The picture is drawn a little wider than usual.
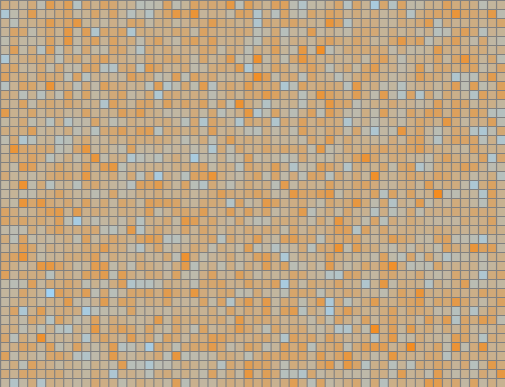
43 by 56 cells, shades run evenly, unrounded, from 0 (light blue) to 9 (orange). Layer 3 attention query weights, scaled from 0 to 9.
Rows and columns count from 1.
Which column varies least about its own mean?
25
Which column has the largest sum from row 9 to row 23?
37
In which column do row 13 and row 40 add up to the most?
1
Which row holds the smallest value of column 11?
4
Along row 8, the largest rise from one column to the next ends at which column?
17
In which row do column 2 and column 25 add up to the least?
27
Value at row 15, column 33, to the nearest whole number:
3
